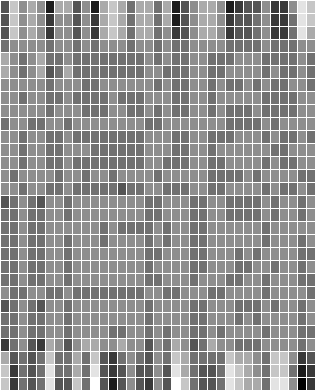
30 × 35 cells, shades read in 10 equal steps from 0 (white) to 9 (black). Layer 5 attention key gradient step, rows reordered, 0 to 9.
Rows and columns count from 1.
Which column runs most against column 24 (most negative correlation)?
1
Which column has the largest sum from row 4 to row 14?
6
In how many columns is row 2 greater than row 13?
13
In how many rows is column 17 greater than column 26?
11
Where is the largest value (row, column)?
30, 34
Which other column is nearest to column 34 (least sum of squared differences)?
2
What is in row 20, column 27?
5
